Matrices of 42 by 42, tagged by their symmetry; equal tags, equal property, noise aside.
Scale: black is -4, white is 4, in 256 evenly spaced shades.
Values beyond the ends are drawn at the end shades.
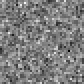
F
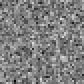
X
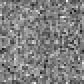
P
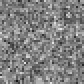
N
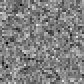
X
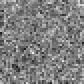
N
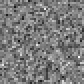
F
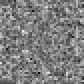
P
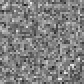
F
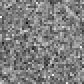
N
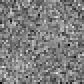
N
